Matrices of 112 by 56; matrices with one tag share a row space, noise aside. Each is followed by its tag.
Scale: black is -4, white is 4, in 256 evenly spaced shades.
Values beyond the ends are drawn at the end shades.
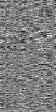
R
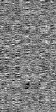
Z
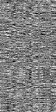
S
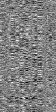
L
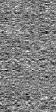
Z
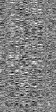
L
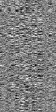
L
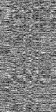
S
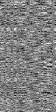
R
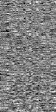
S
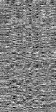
S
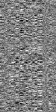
L
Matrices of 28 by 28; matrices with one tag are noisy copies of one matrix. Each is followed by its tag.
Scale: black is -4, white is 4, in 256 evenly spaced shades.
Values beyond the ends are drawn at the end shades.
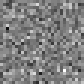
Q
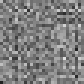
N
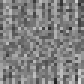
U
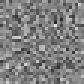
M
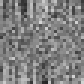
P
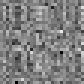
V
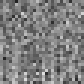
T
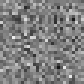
M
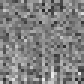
T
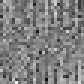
U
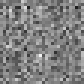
V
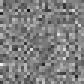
N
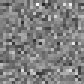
Q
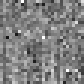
T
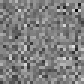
N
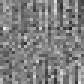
U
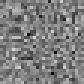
M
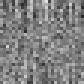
P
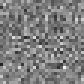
M
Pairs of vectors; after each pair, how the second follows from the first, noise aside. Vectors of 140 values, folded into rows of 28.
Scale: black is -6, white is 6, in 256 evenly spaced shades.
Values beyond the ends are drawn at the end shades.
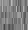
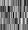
wrapped around, negated, scaled up.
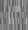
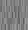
reversed, negated, shrunk.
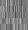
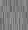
wrapped around, negated, shrunk.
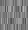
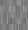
shrunk.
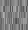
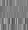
reversed, negated, partly zeroed.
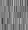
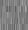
reversed, negated, shrunk.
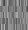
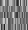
negated, scaled up.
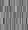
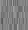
wrapped around, negated, shrunk.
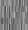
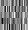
scaled up.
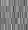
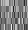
scaled up.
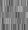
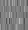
reversed, negated, partly zeroed.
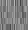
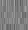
shrunk.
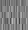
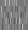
negated, partly zeroed.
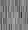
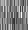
negated, scaled up.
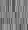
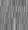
reversed, negated, shrunk.
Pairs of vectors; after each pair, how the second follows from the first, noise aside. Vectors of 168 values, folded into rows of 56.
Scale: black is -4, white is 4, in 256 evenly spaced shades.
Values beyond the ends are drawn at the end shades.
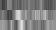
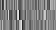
sign-scrambled.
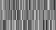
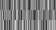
sign-scrambled.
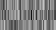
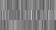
negated, shrunk.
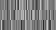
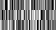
reversed, scaled up.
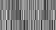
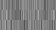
shrunk.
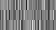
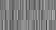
wrapped around, shrunk.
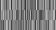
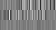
wrapped around, partly zeroed.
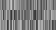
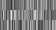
negated.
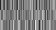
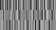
sign-scrambled.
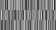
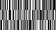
reversed, scaled up.
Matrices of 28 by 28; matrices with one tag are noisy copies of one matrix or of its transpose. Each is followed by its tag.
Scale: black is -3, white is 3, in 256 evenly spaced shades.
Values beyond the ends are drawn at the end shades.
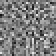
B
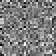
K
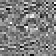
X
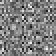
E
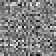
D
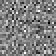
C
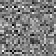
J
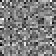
K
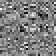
X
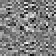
X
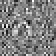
X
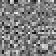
B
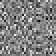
E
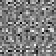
E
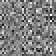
E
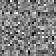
B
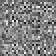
C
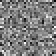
K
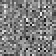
D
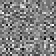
C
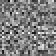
B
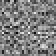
B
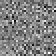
C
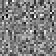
J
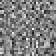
B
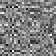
J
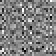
E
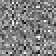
C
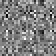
J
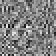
X
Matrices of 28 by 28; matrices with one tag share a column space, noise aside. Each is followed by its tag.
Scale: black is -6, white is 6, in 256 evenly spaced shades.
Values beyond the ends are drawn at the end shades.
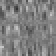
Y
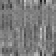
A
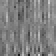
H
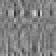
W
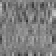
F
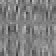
Y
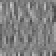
F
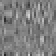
F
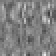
F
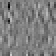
F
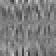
Y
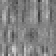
H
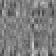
W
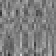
W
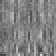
H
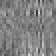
W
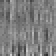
H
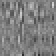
F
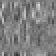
F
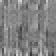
A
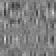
F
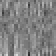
W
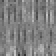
H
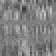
Y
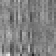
H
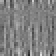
A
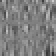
Y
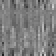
A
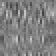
F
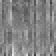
H
